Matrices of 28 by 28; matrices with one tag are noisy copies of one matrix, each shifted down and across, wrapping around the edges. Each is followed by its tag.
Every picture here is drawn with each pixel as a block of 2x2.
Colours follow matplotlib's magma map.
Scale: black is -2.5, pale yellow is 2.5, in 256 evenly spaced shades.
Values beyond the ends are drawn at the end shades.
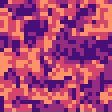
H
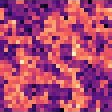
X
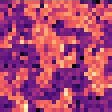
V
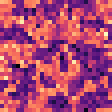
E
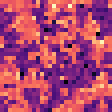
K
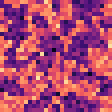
E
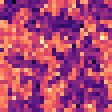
V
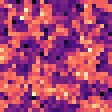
E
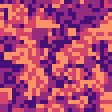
K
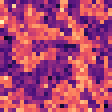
X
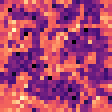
V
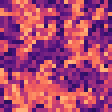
V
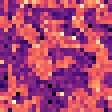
X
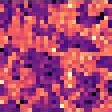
E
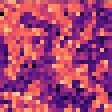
V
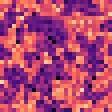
E
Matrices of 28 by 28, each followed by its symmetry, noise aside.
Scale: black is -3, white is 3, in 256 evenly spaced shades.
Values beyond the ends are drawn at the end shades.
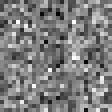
mirrored top to bottom.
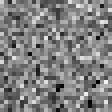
antisymmetric.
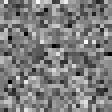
mirrored left to right.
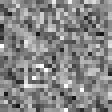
symmetric across the other diagonal.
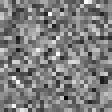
same after a half turn.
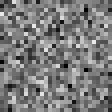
symmetric.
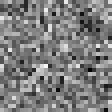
symmetric across the other diagonal.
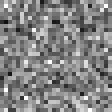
mirrored left to right.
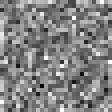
symmetric.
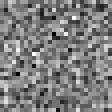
antisymmetric.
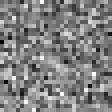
antisymmetric.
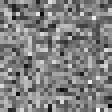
antisymmetric.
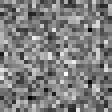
mirrored top to bottom.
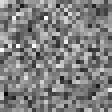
symmetric.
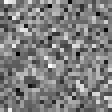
symmetric across the other diagonal.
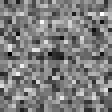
mirrored left to right.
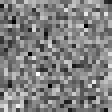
symmetric across the other diagonal.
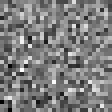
symmetric across the other diagonal.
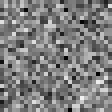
symmetric.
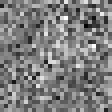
symmetric across the other diagonal.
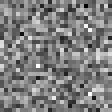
mirrored top to bottom.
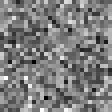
same after a half turn.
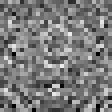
mirrored left to right.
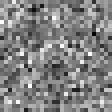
mirrored left to right.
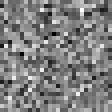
antisymmetric.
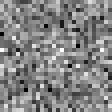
same after a half turn.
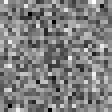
same after a half turn.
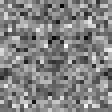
mirrored left to right.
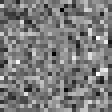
mirrored top to bottom.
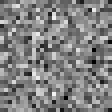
mirrored top to bottom.
